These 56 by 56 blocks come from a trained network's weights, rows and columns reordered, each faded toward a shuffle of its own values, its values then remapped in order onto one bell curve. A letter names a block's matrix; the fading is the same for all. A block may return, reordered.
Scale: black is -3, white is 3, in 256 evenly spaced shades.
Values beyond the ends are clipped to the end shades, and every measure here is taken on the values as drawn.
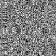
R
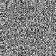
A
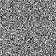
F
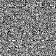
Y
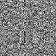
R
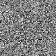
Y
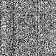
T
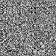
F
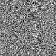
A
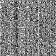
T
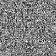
F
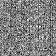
T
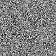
Y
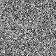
Y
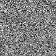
Y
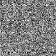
Y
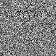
Y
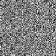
R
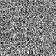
A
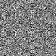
R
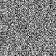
A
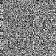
R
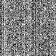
T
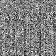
T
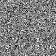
Y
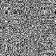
A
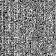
T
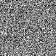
Y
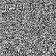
A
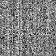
T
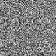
A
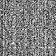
T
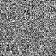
A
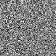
F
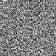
A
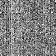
T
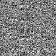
F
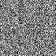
F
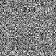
R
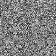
F
